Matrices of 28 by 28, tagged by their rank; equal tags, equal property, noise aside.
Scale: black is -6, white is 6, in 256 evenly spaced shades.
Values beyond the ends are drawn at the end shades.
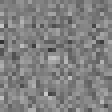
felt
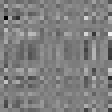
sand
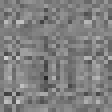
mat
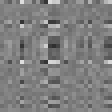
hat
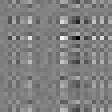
hat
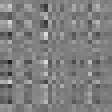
hat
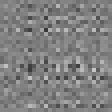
sand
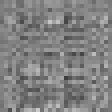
mat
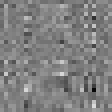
sand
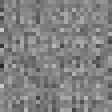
felt
